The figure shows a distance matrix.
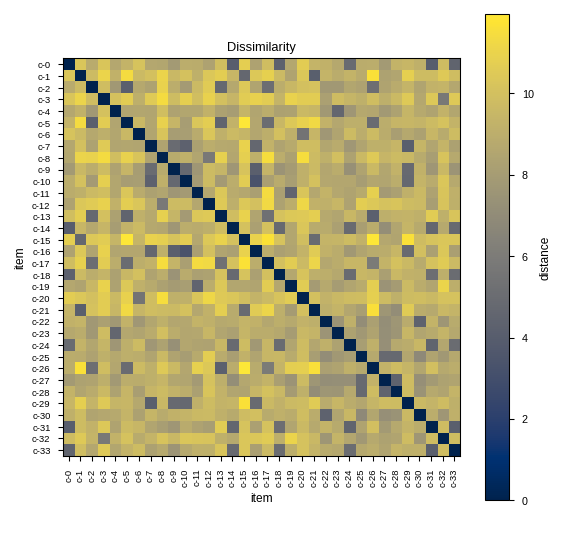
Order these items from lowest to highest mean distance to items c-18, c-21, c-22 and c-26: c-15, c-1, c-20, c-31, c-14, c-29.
c-14, c-31, c-1, c-15, c-29, c-20
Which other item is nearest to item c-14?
c-0
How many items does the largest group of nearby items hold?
6
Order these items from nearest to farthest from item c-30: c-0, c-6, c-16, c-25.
c-25, c-6, c-0, c-16
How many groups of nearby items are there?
11
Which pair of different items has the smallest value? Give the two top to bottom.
c-10, c-16
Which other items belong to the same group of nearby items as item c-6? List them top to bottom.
c-20
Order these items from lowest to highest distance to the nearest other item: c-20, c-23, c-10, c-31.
c-10, c-31, c-23, c-20
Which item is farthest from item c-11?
c-17
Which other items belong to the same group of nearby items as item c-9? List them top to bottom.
c-7, c-10, c-16, c-29
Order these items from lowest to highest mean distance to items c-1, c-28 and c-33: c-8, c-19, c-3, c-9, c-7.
c-19, c-9, c-7, c-8, c-3
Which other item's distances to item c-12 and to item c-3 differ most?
c-8
